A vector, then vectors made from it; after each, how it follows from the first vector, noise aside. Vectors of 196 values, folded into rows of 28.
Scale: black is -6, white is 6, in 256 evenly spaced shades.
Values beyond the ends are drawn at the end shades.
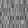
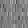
wrapped around, partly zeroed.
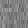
reversed, negated, shrunk.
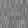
shrunk.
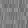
reversed, negated, shrunk.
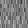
sign-scrambled.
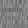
wrapped around, shrunk.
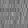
wrapped around, shrunk.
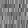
reversed, negated.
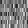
wrapped around, scaled up.
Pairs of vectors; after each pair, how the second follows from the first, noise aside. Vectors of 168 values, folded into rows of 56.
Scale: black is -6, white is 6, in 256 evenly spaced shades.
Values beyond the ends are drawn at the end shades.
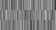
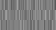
shrunk.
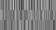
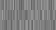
shrunk.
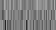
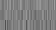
shrunk.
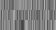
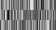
wrapped around, negated, scaled up.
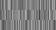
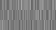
wrapped around, negated, shrunk.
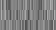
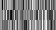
wrapped around, scaled up.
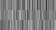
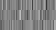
partly zeroed.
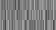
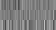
partly zeroed.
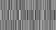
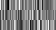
wrapped around, negated, scaled up.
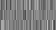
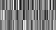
wrapped around, scaled up.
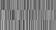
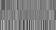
partly zeroed.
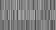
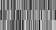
wrapped around, scaled up.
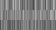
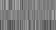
partly zeroed.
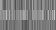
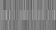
shrunk.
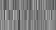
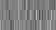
reversed, negated, partly zeroed.
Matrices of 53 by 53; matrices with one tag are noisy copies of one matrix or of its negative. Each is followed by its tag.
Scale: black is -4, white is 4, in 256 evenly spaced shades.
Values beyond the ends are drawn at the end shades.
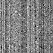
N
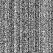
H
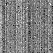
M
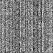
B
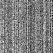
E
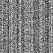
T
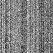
N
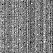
E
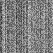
M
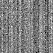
T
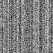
T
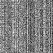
E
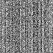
B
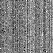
E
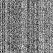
N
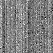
M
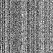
N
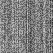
E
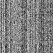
N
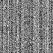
T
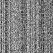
N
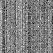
M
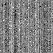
H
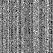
T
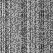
N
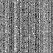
H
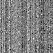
N
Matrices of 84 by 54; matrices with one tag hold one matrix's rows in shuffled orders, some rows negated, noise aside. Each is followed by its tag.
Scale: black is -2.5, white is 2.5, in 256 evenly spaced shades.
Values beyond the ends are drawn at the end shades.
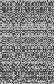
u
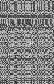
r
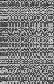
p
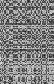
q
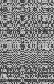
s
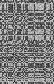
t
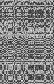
t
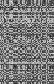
q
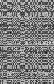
s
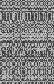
u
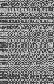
p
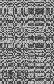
t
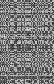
r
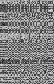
p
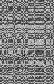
t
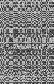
q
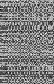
p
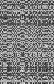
s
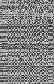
p
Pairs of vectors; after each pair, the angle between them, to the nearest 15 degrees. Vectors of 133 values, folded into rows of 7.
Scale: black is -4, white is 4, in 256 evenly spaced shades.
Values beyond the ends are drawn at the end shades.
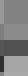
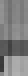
15 degrees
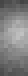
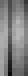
60 degrees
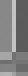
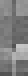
105 degrees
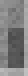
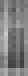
45 degrees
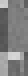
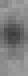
90 degrees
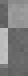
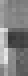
45 degrees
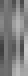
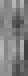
165 degrees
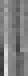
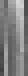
75 degrees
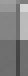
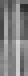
135 degrees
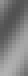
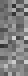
75 degrees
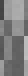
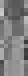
150 degrees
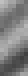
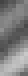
165 degrees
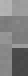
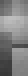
105 degrees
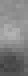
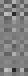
90 degrees
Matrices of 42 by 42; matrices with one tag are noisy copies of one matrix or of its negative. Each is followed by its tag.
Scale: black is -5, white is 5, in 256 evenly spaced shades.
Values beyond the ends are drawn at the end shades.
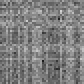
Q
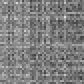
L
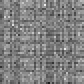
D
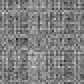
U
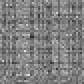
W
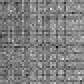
L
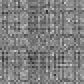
U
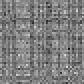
W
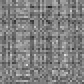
W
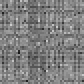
U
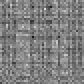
W
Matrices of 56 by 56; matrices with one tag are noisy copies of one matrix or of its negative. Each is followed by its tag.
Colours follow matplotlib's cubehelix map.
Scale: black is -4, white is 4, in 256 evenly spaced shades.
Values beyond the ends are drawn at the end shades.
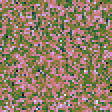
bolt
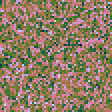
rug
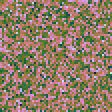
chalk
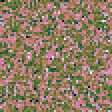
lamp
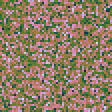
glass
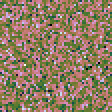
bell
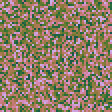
bell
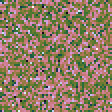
chalk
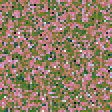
bolt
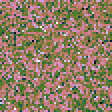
lamp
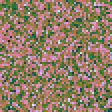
rug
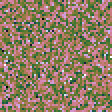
bell
